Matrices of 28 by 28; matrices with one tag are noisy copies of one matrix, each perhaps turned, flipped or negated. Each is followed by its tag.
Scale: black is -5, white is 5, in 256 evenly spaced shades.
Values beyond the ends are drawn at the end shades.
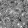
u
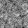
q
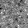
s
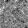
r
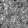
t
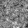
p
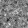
u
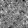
q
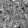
s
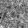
p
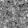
t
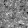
t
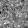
t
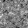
q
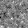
p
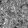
t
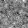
q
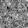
u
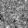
r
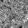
r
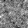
q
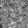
p
